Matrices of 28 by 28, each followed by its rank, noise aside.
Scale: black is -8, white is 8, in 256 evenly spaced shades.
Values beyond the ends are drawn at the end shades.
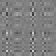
one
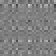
one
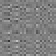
two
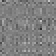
three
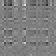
one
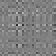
two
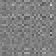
two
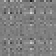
one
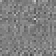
four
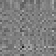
four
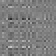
two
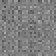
three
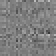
three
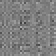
four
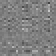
three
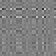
one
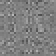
four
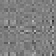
two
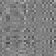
four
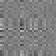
one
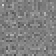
four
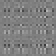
one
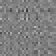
three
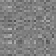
two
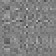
three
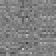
four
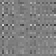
one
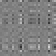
one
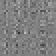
three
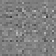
four
